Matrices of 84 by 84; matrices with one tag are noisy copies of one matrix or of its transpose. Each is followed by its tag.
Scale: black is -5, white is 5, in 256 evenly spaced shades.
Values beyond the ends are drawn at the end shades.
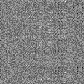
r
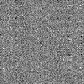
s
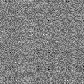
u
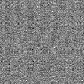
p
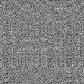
r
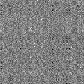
u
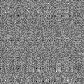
s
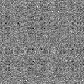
p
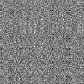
u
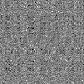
p
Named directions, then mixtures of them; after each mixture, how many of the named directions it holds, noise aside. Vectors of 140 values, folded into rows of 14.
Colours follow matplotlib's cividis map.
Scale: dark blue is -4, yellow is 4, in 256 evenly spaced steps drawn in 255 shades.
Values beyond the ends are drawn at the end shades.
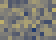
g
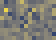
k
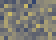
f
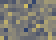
one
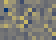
one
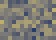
one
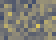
one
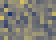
three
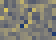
one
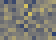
two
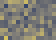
two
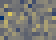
two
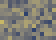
one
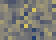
three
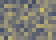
one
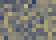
one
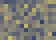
three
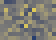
three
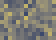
two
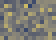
one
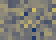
two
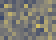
one
